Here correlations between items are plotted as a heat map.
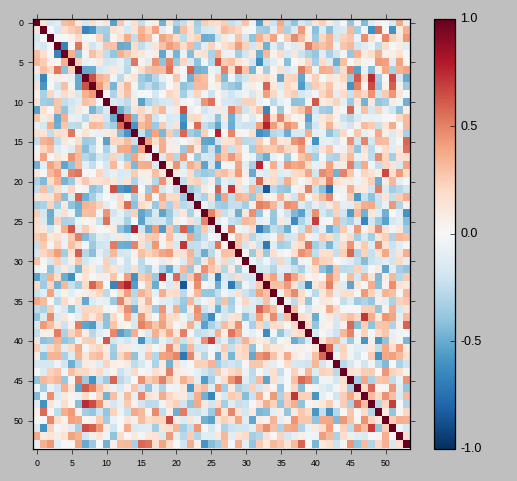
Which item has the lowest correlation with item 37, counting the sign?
25
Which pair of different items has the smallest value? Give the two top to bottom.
21, 33
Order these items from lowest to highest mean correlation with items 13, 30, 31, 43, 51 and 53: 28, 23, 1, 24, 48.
28, 1, 24, 48, 23
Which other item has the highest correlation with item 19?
50
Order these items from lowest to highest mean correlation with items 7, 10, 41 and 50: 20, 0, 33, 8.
0, 33, 20, 8
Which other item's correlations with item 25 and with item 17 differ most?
40
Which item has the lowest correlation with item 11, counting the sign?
33
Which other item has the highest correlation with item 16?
53
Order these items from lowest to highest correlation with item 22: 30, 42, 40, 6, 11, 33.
11, 33, 40, 30, 42, 6
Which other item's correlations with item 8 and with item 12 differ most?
7
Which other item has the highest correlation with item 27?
6
